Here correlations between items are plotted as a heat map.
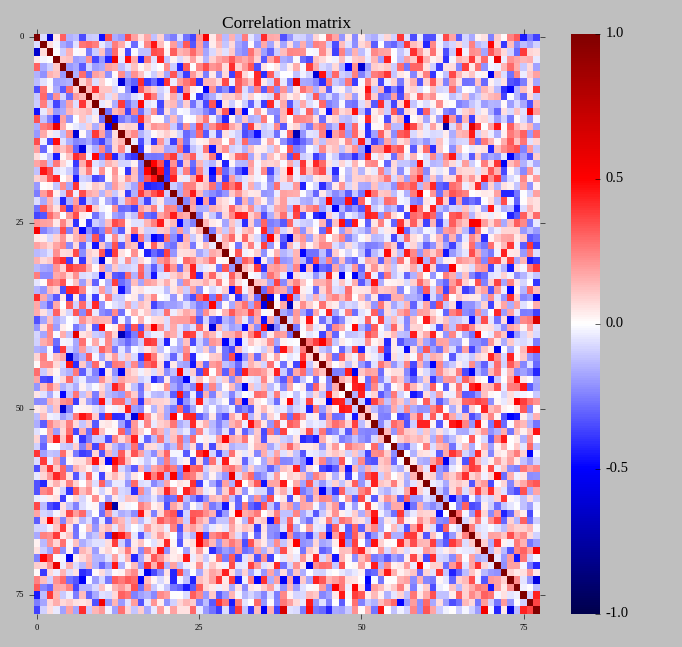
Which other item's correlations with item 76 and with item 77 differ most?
28
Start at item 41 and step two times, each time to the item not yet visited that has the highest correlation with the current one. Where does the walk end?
5
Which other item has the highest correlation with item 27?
36
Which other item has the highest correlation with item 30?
59
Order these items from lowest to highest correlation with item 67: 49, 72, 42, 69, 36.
42, 36, 69, 72, 49
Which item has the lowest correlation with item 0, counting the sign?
2
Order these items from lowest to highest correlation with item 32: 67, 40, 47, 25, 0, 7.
47, 25, 67, 7, 40, 0
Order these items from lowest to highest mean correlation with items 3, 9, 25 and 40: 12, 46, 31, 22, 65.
22, 46, 65, 31, 12
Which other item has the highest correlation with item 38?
77
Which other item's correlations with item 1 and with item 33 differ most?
52
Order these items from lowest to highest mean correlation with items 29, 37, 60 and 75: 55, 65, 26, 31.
26, 55, 65, 31
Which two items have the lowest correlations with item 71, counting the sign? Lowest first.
42, 77
